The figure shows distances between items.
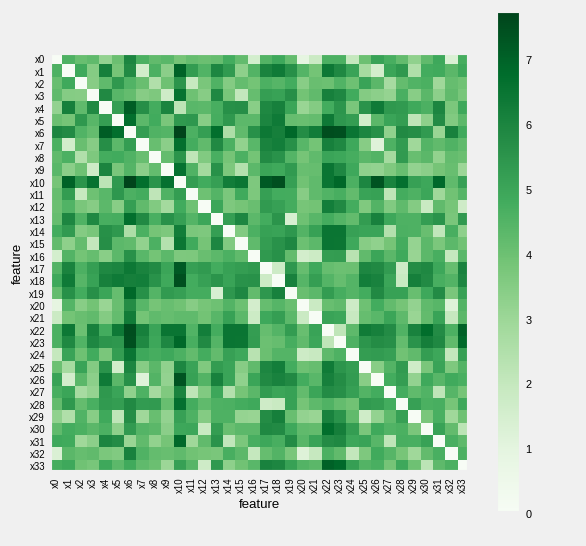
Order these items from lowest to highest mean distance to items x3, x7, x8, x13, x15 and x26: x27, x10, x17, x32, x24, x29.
x29, x27, x32, x24, x17, x10
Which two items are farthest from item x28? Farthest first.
x10, x6
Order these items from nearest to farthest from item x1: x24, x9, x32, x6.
x9, x32, x24, x6
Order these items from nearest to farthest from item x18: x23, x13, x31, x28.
x28, x23, x31, x13
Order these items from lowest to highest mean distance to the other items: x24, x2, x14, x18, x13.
x2, x24, x14, x13, x18
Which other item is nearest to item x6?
x14
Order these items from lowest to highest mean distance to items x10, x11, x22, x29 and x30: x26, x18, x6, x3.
x3, x26, x18, x6
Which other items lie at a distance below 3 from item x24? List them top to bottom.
x0, x16, x20, x21, x32
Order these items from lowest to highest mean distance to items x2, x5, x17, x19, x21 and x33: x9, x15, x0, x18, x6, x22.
x0, x9, x15, x18, x22, x6
